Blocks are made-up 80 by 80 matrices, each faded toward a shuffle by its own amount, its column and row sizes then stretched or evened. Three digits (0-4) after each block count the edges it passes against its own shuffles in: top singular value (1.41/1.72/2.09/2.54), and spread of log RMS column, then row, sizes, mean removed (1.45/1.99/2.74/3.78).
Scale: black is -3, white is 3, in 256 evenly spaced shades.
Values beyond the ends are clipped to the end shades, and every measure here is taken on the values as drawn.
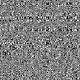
3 1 2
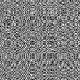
4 1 1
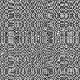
4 1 2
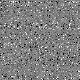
0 1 3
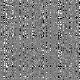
1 4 2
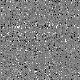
1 3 2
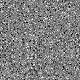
2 0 0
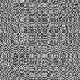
4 1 0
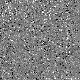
0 1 1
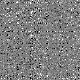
1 2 2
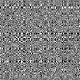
4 2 3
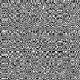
4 0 3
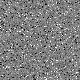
0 0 0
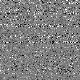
0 0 3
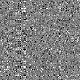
3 2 2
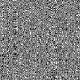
3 2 0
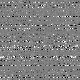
2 0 4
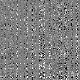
1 4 2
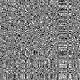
4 1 0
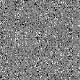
1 2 0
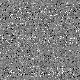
0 0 2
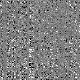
2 3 2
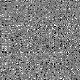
2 1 2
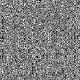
3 2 0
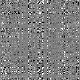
3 4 3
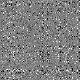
2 2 2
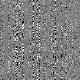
1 4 1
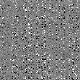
2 3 2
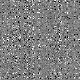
0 3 3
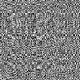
4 1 2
